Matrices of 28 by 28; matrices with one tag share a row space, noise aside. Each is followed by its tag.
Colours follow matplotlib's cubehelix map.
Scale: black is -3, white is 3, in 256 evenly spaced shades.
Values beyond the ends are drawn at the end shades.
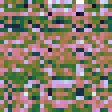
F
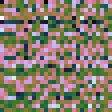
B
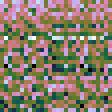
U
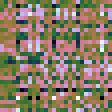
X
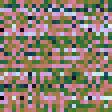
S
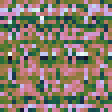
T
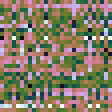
S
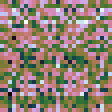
T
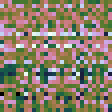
B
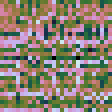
X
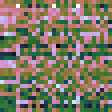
X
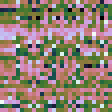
X
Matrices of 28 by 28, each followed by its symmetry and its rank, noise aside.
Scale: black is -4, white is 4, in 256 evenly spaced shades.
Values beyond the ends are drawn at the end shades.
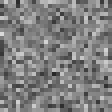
antisymmetric, rank six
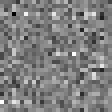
no symmetry, rank five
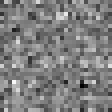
no symmetry, rank five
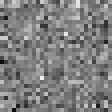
no symmetry, rank six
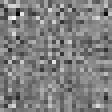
antisymmetric, rank four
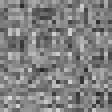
no symmetry, rank five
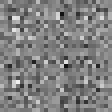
no symmetry, rank five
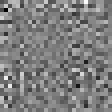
no symmetry, rank five
